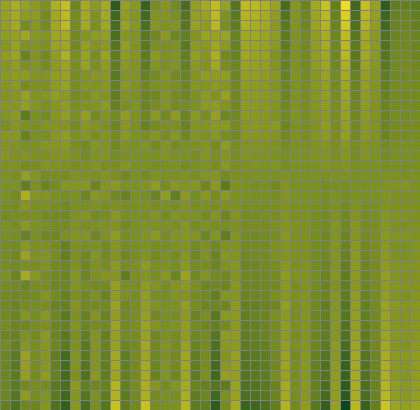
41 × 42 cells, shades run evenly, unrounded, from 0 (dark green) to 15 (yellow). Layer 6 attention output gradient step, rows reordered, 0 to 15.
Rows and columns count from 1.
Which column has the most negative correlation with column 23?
16
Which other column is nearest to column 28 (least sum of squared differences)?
38
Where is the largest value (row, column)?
1, 35
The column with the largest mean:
3
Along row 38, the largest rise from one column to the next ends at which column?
36
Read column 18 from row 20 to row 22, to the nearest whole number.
6 7 8
